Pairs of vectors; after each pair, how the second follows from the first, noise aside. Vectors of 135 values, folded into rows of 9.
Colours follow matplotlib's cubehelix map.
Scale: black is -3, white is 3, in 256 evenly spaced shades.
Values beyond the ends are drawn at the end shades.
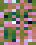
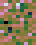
reversed, partly zeroed.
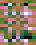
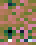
reversed, negated, partly zeroed.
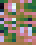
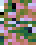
negated.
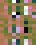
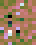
reversed, partly zeroed.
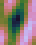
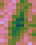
reversed, shrunk.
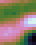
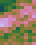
reversed, shrunk.
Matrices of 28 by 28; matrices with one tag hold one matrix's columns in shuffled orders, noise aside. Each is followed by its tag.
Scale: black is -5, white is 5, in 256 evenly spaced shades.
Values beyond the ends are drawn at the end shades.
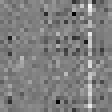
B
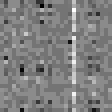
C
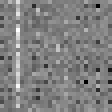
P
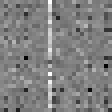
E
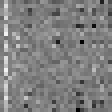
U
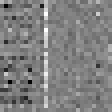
P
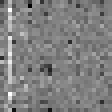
C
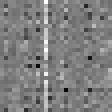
E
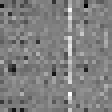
C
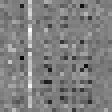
P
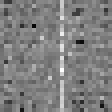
U
